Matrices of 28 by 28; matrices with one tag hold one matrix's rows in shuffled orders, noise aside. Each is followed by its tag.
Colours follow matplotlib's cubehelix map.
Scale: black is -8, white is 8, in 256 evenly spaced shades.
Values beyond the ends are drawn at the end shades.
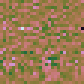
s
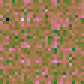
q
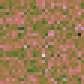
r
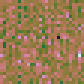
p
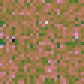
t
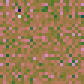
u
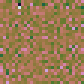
u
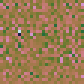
u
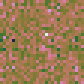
t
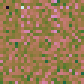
q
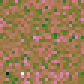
q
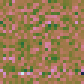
s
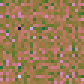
u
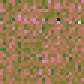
p
